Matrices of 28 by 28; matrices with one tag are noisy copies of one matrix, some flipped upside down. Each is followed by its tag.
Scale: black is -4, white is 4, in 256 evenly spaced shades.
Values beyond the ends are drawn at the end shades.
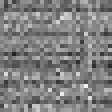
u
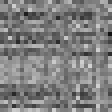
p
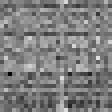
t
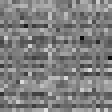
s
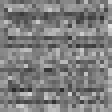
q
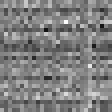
u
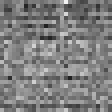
t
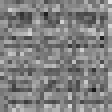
q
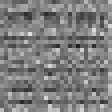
q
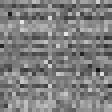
s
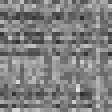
p
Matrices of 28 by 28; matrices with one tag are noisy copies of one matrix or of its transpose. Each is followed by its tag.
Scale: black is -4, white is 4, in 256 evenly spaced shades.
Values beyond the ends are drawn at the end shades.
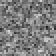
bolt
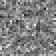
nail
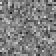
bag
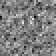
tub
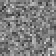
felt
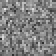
bag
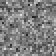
tub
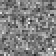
felt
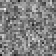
bag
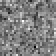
tub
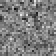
tub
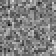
felt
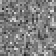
bolt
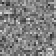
felt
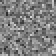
felt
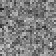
nail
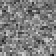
bolt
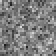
bolt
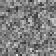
tub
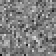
bag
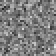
felt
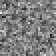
felt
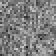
bolt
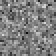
bag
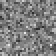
nail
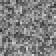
tub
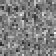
tub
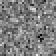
bolt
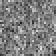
bolt
